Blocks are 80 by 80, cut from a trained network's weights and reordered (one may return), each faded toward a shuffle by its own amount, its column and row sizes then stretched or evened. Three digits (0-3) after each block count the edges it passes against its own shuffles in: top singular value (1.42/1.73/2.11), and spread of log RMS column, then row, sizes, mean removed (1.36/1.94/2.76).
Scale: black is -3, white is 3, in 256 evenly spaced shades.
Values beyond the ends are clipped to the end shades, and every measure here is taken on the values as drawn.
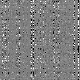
2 3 1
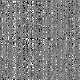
2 3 2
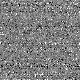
0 0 2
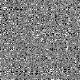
1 2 3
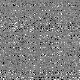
0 1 3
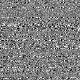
1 0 3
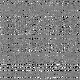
1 1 3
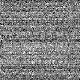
3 1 0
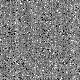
0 0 0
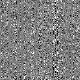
0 3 1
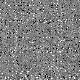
0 0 2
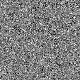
0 0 1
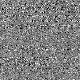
0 0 3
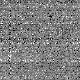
1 1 2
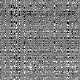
3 3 2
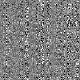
2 3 1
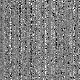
2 3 0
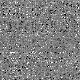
0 1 2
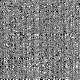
2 0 2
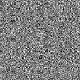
2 1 2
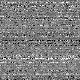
2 0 3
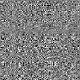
2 2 3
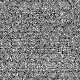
1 0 0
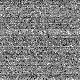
2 0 0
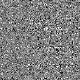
0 2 2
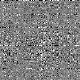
1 2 3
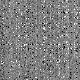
1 2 2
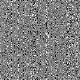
0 3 1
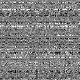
3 1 3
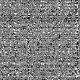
2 2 0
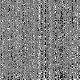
2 3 1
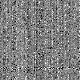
2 2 1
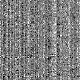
3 2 1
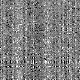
3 1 2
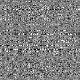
2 1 3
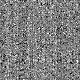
1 0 1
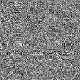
2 1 2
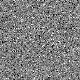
0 1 1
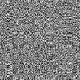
3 1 1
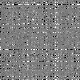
2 2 3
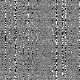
2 3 0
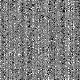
2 2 1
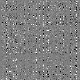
0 3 2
